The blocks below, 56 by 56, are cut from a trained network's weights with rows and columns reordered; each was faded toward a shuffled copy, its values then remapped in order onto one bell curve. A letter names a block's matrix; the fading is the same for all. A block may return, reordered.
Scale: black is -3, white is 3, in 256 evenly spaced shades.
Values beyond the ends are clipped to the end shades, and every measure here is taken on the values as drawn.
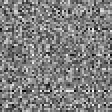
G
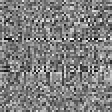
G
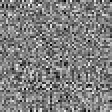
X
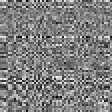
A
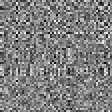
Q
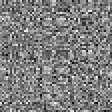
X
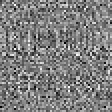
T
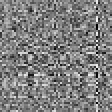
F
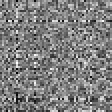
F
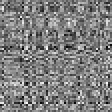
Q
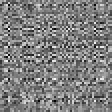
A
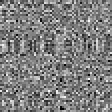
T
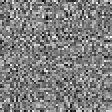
X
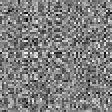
Q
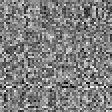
T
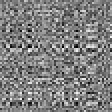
A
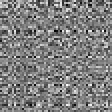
A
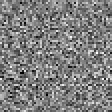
X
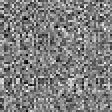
T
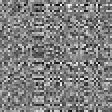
A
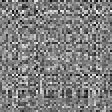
Q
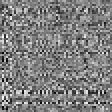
F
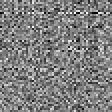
G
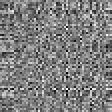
Q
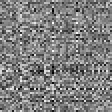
F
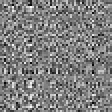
Q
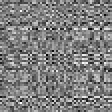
A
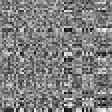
A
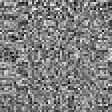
X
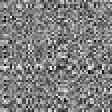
Q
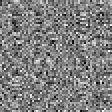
X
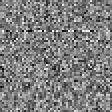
T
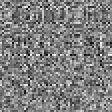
G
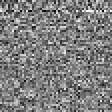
T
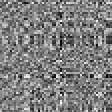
F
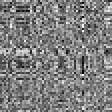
F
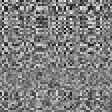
A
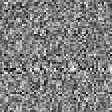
T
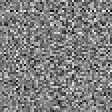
T
